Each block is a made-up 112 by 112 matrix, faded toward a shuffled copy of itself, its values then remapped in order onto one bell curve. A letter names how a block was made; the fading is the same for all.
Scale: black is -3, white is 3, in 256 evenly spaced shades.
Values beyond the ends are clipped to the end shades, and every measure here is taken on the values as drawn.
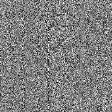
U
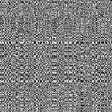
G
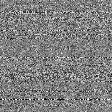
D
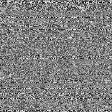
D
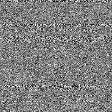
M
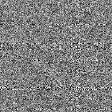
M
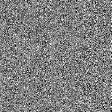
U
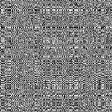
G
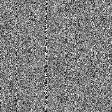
U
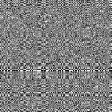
G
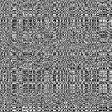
G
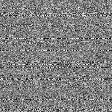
D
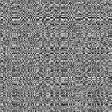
G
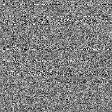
M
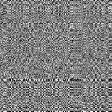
G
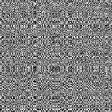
G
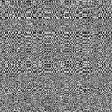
G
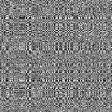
G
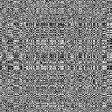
G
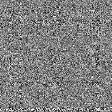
M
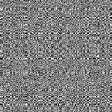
G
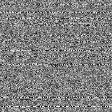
D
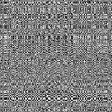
G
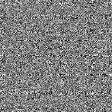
M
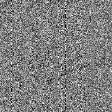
U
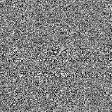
M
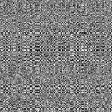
G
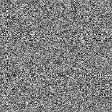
M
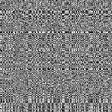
G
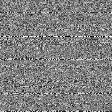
D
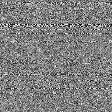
D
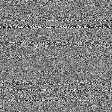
D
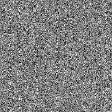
U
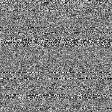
D
